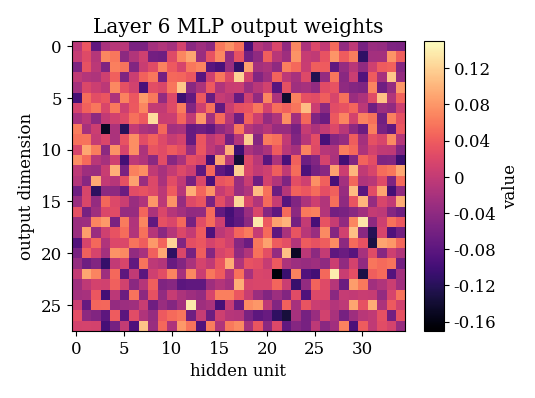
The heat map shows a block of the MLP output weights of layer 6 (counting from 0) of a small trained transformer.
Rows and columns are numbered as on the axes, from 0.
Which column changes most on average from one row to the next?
17
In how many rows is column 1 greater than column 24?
17
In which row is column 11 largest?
4
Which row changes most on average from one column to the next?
22
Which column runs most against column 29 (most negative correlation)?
9
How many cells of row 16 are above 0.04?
5
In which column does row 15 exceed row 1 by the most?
30
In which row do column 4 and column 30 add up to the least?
14
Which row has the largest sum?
19
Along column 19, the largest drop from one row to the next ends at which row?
26
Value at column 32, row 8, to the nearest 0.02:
-0.06
